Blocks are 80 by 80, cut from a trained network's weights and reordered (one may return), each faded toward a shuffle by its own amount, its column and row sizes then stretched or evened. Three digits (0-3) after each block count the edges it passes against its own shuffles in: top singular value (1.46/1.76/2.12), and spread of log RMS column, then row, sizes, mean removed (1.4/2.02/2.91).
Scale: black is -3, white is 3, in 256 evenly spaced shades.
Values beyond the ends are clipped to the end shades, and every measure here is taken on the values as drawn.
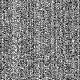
2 0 0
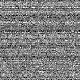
3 0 2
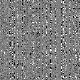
0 3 1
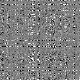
1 3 3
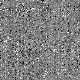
0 1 1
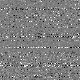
0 0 3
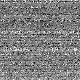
2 0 2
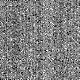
1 0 1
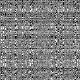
3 3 0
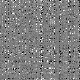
0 3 2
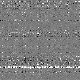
3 1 3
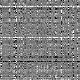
3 3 2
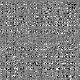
1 2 3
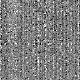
2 2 1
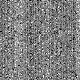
2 1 0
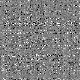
0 1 3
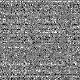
2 1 2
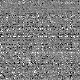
1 2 3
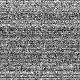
3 0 1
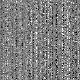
2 3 0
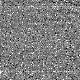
0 1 0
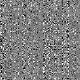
1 3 2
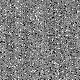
0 0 0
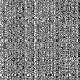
3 2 2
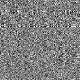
3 1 2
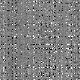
1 3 2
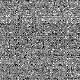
2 1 1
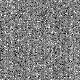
0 0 1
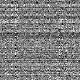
3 2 0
